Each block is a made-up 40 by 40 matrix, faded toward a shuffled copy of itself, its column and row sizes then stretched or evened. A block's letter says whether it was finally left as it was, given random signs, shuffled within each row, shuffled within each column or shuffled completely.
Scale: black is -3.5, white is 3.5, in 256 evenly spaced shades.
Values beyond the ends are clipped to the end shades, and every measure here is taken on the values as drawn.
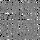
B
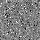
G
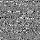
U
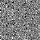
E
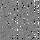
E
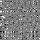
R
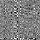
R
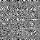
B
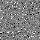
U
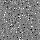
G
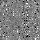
E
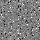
E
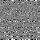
U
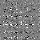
B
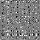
R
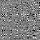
R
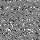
U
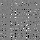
B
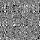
R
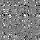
R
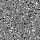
G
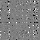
B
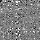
B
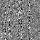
E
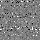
U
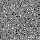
G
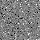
G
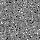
G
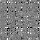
R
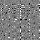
R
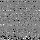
U
